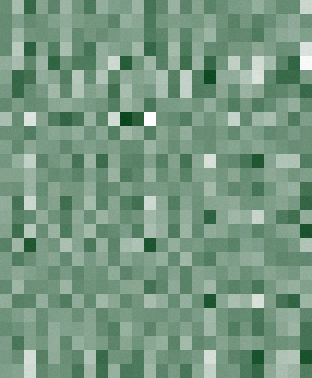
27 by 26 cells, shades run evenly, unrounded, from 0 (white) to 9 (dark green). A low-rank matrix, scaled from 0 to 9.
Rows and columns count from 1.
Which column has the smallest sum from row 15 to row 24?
16
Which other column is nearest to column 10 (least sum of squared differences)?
23
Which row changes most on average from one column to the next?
5
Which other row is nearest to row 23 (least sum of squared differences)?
14
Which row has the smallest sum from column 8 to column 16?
6
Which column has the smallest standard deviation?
19
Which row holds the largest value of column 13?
18
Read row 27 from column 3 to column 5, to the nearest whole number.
2 6 5
